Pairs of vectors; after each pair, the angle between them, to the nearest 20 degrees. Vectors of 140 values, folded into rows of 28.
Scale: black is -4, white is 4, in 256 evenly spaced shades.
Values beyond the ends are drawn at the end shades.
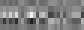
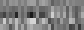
140 degrees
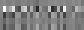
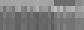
100 degrees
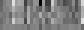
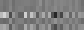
100 degrees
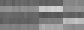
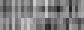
120 degrees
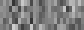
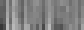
100 degrees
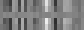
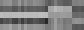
100 degrees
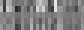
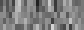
120 degrees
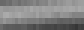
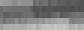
160 degrees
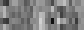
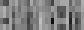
40 degrees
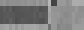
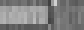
160 degrees
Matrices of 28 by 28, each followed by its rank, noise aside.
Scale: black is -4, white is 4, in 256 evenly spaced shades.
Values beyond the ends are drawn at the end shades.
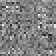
six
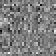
four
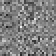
seven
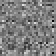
four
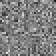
seven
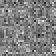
six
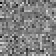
seven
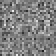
seven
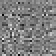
four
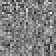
six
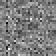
six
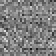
six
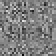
four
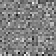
six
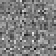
five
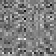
four
